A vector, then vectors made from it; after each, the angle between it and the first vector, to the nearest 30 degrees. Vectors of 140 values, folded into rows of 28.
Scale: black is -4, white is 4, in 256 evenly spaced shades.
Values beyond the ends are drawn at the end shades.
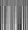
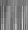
30 degrees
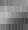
90 degrees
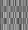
60 degrees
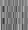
120 degrees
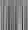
150 degrees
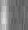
90 degrees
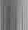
120 degrees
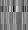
60 degrees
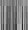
150 degrees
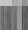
120 degrees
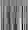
150 degrees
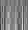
30 degrees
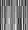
30 degrees
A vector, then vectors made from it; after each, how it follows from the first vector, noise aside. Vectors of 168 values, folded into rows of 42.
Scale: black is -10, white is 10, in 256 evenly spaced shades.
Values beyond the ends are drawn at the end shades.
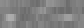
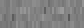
negated, partly zeroed.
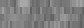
wrapped around.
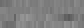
negated, partly zeroed.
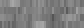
wrapped around.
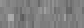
partly zeroed.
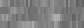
wrapped around.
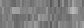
reversed.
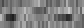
negated, scaled up.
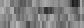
wrapped around, negated, scaled up.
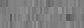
negated, partly zeroed.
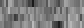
wrapped around, negated, scaled up.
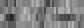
negated, scaled up.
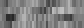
negated, scaled up.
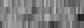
wrapped around, negated, scaled up.
